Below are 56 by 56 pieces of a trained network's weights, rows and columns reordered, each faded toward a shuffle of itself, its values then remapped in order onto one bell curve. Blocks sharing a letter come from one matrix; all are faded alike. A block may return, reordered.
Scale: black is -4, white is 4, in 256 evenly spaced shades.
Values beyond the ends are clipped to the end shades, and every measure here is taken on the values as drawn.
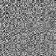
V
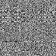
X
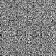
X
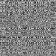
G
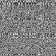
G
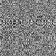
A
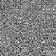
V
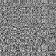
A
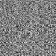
X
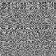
G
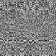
G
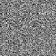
A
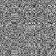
V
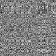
V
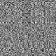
A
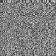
A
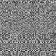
G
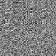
A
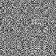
A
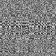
G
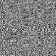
V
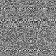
G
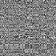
V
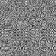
A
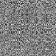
V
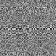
G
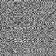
A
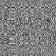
G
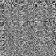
V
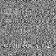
V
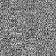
A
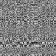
G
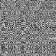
G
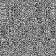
A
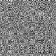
V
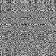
G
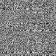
X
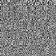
V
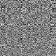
V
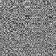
A
